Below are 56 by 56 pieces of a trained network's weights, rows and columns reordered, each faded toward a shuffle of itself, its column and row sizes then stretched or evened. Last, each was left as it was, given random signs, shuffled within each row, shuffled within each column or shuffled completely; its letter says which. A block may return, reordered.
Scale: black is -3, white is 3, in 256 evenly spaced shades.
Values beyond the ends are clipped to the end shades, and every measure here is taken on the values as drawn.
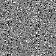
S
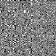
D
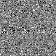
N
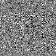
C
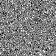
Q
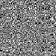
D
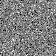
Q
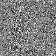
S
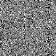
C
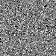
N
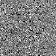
C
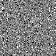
S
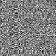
D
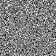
S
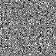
C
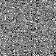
C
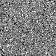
Q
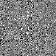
C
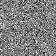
S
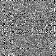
C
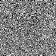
N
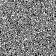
Q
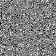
C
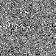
N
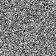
S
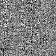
S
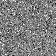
Q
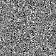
S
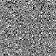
D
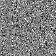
S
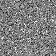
Q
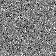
Q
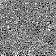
N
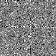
C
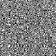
D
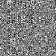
D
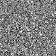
N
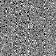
S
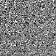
C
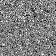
N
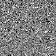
C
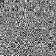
D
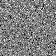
Q
